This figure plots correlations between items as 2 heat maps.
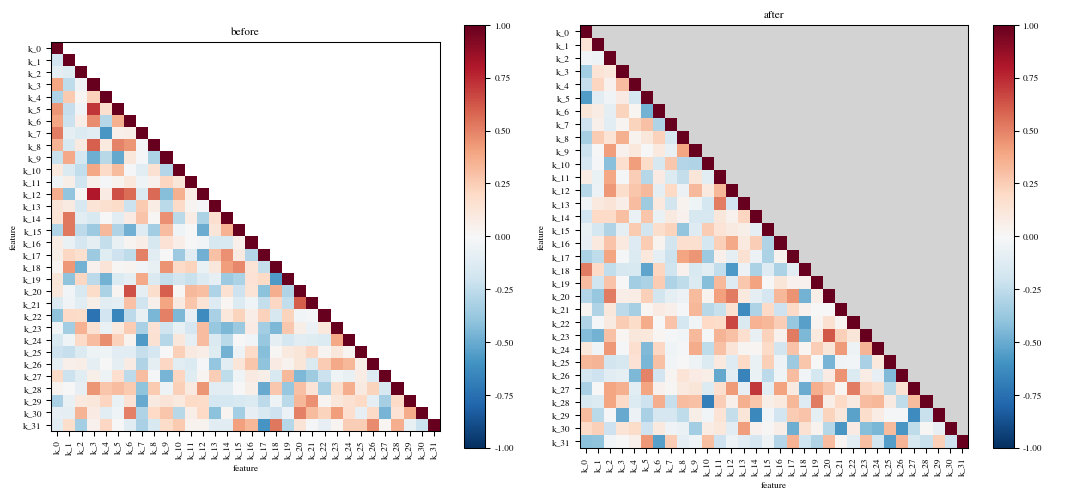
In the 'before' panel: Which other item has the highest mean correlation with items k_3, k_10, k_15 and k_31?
k_18
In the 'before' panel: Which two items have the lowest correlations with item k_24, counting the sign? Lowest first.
k_7, k_17
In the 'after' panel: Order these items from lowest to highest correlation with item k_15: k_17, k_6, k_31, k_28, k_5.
k_17, k_5, k_31, k_28, k_6
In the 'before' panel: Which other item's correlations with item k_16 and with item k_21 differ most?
k_29
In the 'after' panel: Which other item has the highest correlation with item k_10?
k_4
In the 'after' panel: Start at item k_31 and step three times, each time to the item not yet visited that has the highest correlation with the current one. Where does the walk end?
k_21
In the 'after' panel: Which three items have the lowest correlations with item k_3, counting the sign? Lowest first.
k_29, k_0, k_21
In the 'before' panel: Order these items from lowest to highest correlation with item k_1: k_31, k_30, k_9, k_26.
k_30, k_26, k_31, k_9
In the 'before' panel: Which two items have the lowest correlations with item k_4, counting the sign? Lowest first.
k_7, k_19
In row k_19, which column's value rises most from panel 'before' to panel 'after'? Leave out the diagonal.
k_28
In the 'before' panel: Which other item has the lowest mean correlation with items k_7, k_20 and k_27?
k_4
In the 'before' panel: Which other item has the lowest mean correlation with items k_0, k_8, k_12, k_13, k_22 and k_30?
k_15
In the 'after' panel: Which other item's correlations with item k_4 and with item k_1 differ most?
k_23
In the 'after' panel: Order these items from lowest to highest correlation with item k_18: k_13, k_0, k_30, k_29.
k_13, k_30, k_29, k_0
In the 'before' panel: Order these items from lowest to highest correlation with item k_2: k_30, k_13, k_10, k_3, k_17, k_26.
k_10, k_13, k_3, k_26, k_17, k_30
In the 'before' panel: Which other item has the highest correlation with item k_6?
k_20
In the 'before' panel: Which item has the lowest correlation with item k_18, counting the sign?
k_19
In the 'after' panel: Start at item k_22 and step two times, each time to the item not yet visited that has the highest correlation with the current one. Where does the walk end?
k_20
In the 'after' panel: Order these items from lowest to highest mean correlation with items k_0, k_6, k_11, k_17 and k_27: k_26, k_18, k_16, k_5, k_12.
k_5, k_26, k_18, k_12, k_16
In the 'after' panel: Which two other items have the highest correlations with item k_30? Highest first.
k_13, k_25
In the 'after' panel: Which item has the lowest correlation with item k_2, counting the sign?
k_10
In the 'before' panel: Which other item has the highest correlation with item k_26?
k_31
